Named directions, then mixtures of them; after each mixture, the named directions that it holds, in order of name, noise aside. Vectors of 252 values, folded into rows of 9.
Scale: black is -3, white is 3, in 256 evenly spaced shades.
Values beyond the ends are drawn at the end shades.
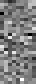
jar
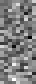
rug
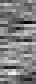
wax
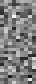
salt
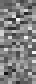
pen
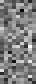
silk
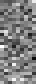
jar, rug.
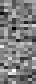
salt, wax.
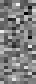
pen, rug.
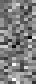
rug.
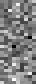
rug.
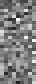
pen.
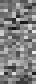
pen, wax.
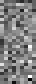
salt, silk.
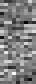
jar, pen, wax.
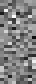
pen, salt.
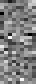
jar.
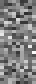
pen.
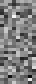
salt.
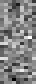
rug.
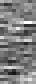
wax.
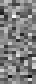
salt.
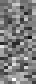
rug.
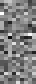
jar, pen.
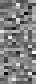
pen, rug.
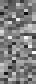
jar, pen, silk.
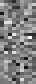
jar, rug.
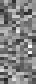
rug, salt, silk.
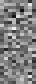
pen, salt, silk.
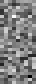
salt.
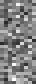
rug, silk.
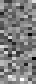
jar, rug, salt.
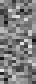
rug, salt, silk.
